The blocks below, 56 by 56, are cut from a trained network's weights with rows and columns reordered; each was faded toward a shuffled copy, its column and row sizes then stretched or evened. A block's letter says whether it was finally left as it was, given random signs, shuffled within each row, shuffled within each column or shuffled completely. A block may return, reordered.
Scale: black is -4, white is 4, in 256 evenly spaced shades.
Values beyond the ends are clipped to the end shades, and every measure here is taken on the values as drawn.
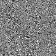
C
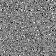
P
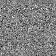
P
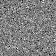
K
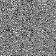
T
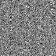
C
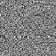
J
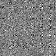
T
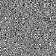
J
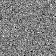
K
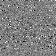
P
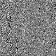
C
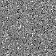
C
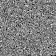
K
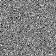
P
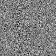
C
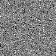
C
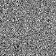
T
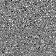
P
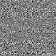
J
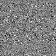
P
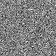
K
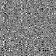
J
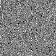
C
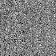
C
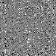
T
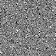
C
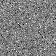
K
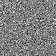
K
